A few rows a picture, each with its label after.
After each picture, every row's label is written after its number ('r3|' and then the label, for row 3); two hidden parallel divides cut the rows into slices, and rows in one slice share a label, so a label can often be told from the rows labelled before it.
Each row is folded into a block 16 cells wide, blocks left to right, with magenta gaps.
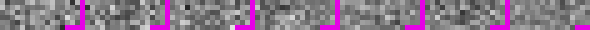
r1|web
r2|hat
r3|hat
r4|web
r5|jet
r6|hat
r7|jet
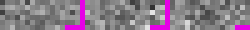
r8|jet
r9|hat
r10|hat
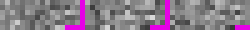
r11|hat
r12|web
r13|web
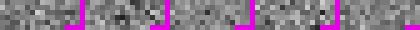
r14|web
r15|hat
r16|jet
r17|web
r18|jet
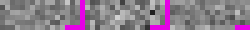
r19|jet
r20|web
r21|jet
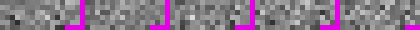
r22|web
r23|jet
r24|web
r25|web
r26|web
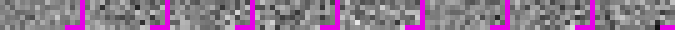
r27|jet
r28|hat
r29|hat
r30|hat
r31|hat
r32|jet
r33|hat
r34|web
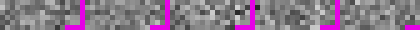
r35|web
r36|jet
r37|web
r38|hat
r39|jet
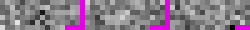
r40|hat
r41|web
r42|web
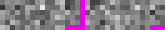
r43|hat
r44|web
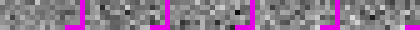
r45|jet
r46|hat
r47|web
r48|hat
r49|hat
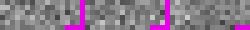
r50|jet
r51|jet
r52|jet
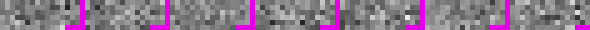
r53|hat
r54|web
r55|jet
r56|web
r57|web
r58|jet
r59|hat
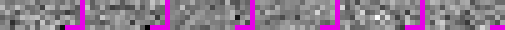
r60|web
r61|web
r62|jet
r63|jet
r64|web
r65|hat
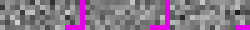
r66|hat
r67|jet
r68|web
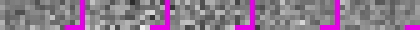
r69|jet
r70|hat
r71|hat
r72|jet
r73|jet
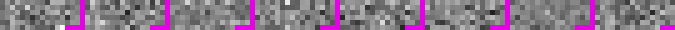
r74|hat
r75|hat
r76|jet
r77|web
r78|web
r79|web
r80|jet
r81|hat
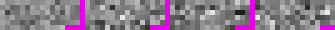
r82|jet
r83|web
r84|web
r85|hat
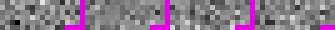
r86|web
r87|jet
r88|hat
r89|web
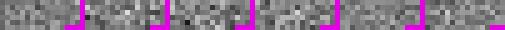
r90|jet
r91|web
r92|web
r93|web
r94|jet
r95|jet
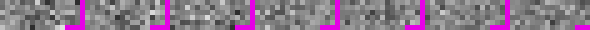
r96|hat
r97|hat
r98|web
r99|jet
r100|jet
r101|jet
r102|jet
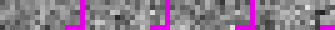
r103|jet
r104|hat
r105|hat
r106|web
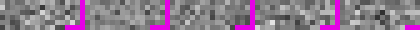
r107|web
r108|jet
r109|jet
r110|hat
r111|hat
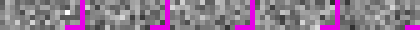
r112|hat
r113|web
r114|web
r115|hat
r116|web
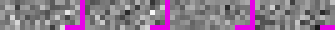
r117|hat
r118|hat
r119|jet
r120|web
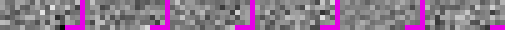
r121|web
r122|hat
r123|hat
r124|web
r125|jet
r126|web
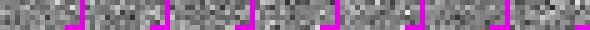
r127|jet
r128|hat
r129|hat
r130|hat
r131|hat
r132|jet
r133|web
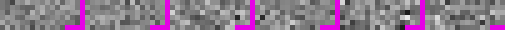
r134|jet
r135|jet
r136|hat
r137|jet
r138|web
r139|hat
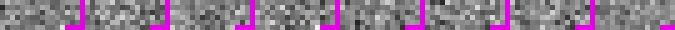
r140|hat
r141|web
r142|hat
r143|hat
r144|web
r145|web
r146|web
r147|jet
